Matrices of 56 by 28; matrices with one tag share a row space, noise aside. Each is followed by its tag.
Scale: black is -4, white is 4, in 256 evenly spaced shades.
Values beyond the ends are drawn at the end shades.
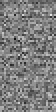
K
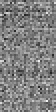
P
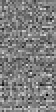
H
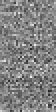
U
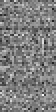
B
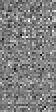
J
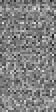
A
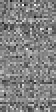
U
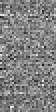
B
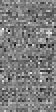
H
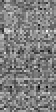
P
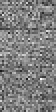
H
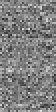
H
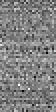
A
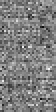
H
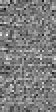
B
